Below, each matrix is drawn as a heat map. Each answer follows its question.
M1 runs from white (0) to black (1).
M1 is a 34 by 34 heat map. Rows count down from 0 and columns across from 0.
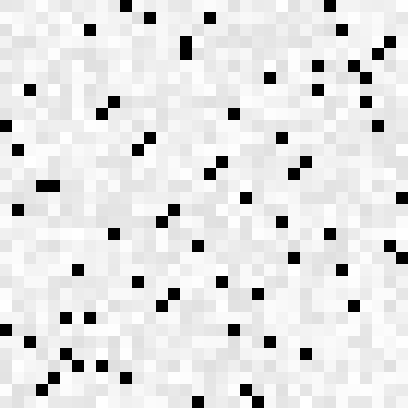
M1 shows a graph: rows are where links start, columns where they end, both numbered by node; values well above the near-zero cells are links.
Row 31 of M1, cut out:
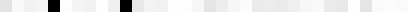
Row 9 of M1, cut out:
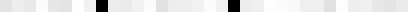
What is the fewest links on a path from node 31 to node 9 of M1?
5
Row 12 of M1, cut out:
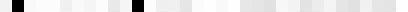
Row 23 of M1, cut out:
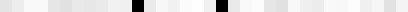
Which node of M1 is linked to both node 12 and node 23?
node 11
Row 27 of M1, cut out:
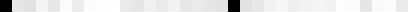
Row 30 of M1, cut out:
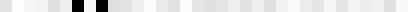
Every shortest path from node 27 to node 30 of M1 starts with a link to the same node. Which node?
node 19
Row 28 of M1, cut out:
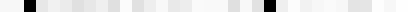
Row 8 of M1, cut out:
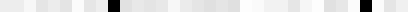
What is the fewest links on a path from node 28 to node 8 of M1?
4
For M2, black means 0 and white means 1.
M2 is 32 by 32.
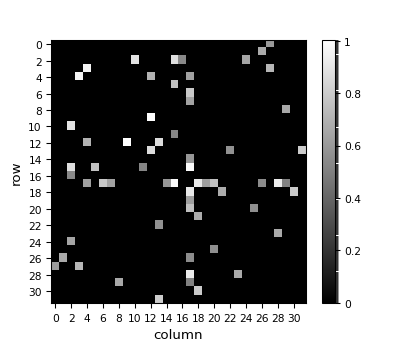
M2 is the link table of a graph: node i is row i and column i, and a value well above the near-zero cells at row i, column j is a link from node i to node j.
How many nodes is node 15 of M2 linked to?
4
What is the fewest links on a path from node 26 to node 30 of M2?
3
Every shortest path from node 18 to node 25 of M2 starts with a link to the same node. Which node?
node 17
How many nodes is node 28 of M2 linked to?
2
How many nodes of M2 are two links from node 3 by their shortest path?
3
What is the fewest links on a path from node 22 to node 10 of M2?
7
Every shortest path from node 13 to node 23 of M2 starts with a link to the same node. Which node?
node 12
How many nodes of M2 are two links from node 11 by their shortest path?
3
